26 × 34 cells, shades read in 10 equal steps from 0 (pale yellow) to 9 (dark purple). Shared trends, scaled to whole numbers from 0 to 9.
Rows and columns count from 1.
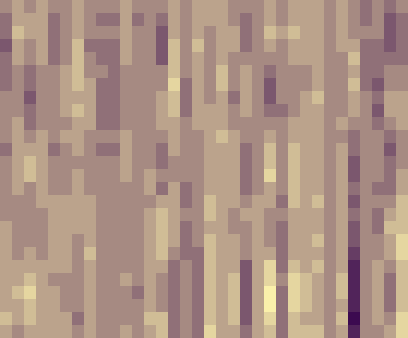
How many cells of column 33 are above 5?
4
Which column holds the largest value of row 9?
32
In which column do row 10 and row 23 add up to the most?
30
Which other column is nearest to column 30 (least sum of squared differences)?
21
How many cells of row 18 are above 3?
17
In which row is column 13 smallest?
25
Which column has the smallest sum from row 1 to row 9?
15
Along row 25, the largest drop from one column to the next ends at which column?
31
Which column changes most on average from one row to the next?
23
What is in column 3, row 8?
6
